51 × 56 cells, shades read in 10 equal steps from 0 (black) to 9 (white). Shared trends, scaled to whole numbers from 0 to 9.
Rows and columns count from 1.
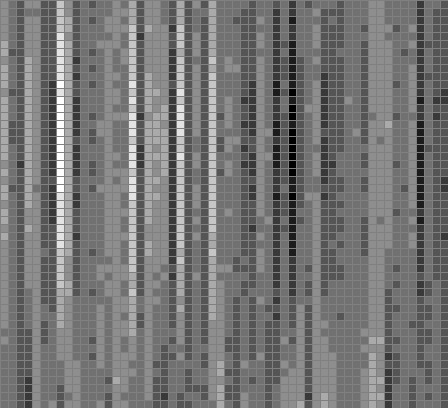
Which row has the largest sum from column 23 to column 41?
51
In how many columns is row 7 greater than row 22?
10
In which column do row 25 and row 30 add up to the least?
37
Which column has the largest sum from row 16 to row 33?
8
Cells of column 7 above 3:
12
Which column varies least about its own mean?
11
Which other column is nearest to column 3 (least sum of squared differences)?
24
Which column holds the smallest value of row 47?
49
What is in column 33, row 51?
4
